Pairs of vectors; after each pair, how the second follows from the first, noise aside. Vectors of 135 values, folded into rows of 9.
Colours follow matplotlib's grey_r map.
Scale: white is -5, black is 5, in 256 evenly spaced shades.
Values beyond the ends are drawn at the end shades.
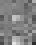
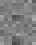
negated, shrunk.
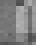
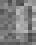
copied.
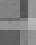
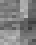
negated.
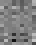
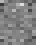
reversed, negated, partly zeroed.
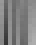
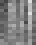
reversed, negated.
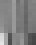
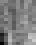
negated.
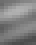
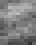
copied.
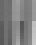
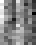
reversed, scaled up.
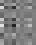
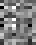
negated, scaled up.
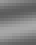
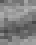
negated.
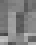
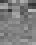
reversed, negated, partly zeroed.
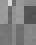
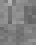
shrunk.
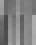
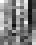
reversed, scaled up.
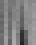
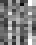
wrapped around, negated, scaled up.
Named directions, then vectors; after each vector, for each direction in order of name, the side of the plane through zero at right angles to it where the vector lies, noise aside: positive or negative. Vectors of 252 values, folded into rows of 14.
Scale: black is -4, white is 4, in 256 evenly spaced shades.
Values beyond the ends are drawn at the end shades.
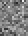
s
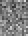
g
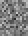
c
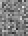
positive, negative, positive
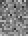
negative, positive, negative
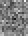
positive, positive, negative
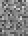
positive, negative, positive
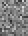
positive, negative, positive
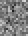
positive, positive, positive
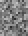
positive, negative, negative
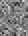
positive, positive, positive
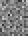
positive, negative, positive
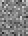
positive, negative, positive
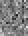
positive, positive, negative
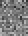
negative, positive, negative
